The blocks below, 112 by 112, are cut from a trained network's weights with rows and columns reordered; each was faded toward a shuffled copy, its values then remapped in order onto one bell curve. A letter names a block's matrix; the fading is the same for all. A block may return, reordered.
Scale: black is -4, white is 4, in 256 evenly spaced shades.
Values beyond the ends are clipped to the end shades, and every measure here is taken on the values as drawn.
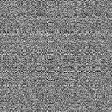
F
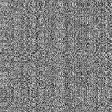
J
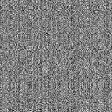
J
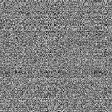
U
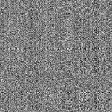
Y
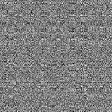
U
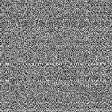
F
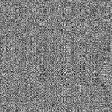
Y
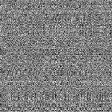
U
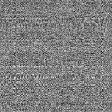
U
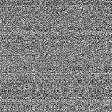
U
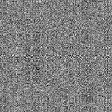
Y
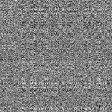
F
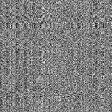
J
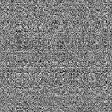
U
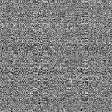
U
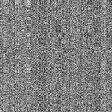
J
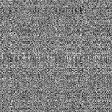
U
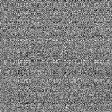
F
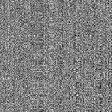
Y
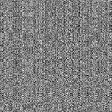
J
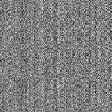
J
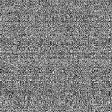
U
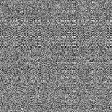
F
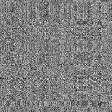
Y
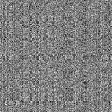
J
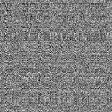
U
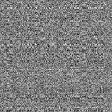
F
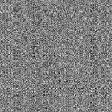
Y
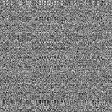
F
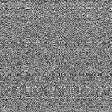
F
